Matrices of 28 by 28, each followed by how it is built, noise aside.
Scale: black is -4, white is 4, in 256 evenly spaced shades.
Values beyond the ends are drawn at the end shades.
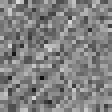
Hankel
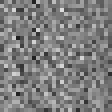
repeating rows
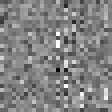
uneven columns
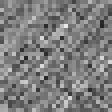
Hankel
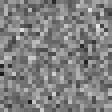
noise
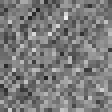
Hankel
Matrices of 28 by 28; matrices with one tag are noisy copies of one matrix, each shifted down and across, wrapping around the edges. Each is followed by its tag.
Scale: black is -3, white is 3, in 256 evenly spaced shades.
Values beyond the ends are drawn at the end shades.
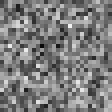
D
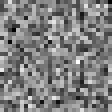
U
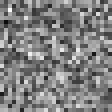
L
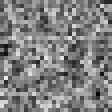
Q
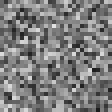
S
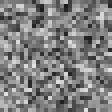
Q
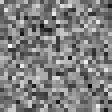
S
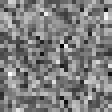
L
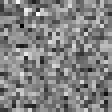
S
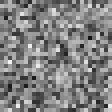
Q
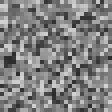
D
